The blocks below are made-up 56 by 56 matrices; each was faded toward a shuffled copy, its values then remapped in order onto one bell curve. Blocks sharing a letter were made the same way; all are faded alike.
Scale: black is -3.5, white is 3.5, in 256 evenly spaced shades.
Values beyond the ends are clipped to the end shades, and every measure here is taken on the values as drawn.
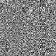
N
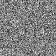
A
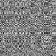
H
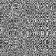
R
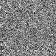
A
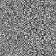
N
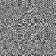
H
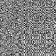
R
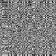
H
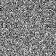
A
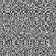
H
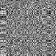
H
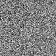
A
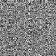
N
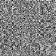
N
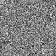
A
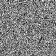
A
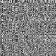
R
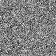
A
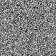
A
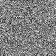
A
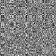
R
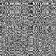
H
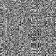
N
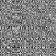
H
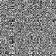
N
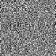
N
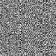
N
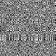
H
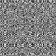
H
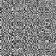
R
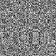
N
